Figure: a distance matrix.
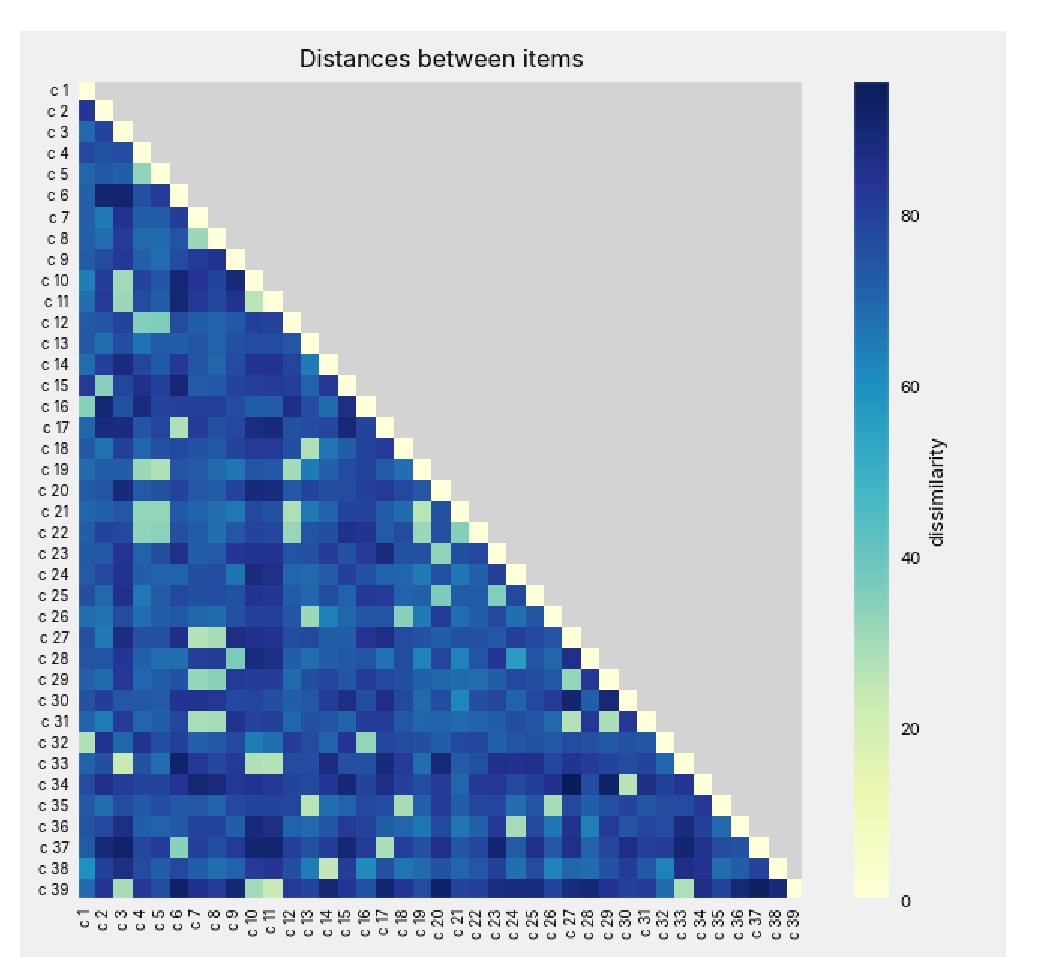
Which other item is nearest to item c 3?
c 33
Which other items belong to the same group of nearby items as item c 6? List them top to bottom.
c 17, c 37
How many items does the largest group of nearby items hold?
6
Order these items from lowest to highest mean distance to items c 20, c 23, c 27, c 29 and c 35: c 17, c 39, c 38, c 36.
c 38, c 36, c 17, c 39
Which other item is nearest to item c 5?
c 19
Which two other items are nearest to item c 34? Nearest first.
c 30, c 21
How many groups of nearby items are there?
12
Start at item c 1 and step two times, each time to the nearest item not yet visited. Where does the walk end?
c 16
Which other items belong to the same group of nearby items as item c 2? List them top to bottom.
c 15
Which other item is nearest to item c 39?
c 11
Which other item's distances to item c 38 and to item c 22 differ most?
c 14
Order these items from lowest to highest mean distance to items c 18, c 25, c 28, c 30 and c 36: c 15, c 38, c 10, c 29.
c 38, c 15, c 29, c 10
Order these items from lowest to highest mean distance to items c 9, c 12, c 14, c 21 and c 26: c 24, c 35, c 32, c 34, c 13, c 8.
c 13, c 35, c 24, c 8, c 32, c 34
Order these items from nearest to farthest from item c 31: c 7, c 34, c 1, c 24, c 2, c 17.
c 7, c 2, c 1, c 24, c 17, c 34
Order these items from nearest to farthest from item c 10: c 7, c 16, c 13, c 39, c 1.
c 39, c 1, c 16, c 13, c 7
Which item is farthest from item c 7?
c 34
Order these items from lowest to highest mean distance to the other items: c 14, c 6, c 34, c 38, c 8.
c 8, c 38, c 14, c 6, c 34
